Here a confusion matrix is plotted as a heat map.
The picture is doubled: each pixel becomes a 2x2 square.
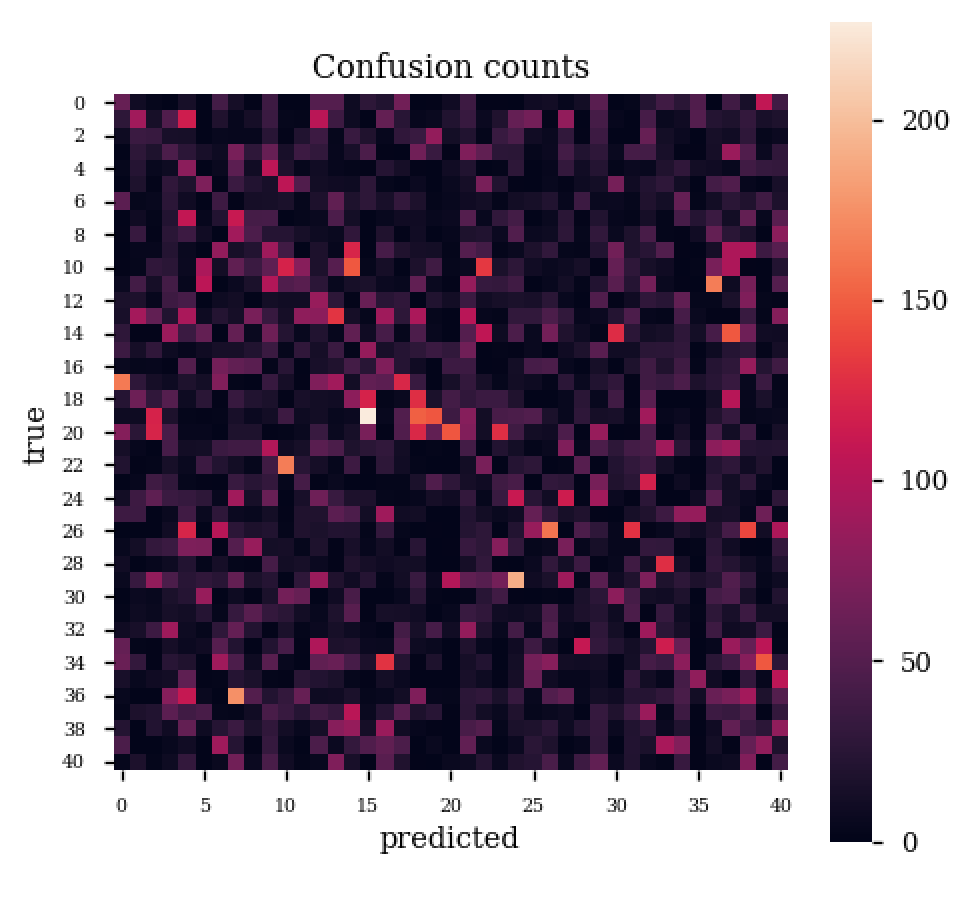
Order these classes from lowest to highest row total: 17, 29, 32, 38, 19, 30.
30, 32, 38, 17, 19, 29
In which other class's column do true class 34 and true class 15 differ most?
39
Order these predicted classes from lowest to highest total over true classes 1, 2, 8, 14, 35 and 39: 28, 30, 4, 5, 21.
28, 5, 30, 21, 4
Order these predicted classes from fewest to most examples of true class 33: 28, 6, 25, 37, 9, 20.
20, 9, 25, 6, 37, 28
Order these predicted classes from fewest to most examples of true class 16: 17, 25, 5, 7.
5, 17, 25, 7
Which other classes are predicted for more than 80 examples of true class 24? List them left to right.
7, 27, 29
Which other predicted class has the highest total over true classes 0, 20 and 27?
23
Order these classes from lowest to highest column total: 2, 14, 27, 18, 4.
2, 27, 18, 14, 4
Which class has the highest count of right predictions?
26
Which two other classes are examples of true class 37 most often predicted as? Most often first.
14, 32
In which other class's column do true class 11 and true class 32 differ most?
36
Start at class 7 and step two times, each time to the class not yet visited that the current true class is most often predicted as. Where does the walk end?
9
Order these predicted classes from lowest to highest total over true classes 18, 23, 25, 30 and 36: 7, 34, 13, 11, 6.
6, 13, 34, 11, 7
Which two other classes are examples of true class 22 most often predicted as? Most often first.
10, 28
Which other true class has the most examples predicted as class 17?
0
